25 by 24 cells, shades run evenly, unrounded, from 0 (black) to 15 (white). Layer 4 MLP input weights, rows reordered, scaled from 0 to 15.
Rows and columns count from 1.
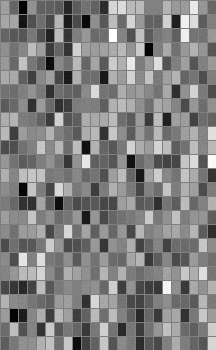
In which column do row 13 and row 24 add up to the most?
18
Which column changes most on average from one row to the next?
3
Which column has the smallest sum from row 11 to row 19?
12
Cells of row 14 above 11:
3
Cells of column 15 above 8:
12
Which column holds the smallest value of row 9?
19
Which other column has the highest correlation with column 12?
8
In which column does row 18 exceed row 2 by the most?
6
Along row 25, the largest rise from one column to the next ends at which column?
24
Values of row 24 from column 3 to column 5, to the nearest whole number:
5 8 3
